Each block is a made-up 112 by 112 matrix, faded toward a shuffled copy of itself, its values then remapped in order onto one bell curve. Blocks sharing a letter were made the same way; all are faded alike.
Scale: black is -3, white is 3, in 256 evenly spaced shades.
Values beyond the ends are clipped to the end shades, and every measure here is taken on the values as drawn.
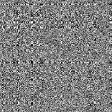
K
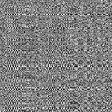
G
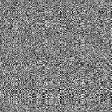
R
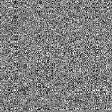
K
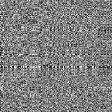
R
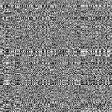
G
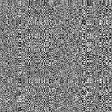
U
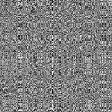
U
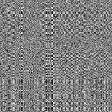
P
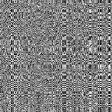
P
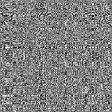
R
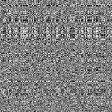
G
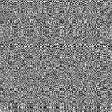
G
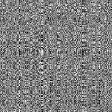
U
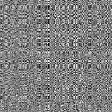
P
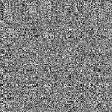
K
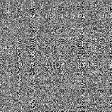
K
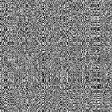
U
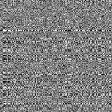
G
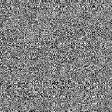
K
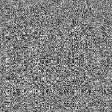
K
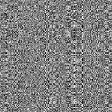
U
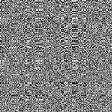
G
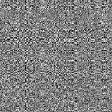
R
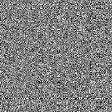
K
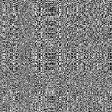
U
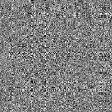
K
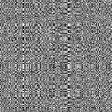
P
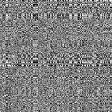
G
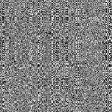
U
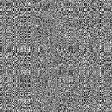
U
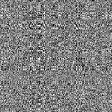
R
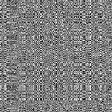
P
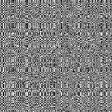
P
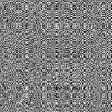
P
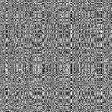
P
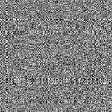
R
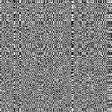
P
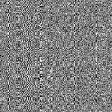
U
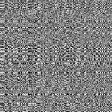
G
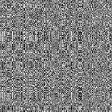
U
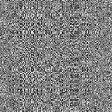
U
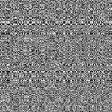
G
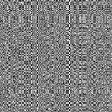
P
